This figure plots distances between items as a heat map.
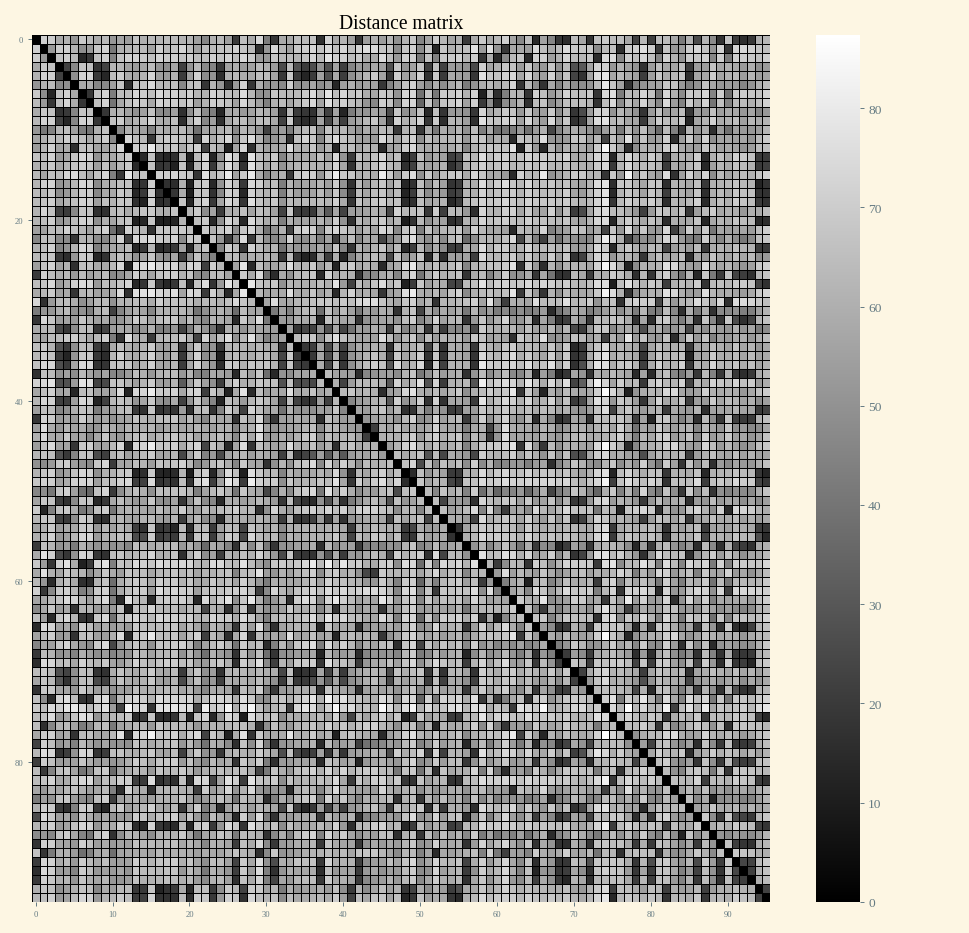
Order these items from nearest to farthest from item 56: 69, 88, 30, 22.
69, 22, 30, 88
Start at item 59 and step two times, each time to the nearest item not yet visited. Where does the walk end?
43
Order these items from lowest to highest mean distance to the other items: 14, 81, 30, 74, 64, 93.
30, 93, 14, 81, 64, 74
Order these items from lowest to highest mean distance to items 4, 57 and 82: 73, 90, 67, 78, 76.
78, 90, 76, 67, 73
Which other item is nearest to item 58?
6
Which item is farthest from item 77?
74
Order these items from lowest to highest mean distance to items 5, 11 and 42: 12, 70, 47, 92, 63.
92, 63, 12, 47, 70
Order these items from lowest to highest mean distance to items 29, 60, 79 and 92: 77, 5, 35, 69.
35, 5, 69, 77
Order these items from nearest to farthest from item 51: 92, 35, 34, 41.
35, 34, 41, 92
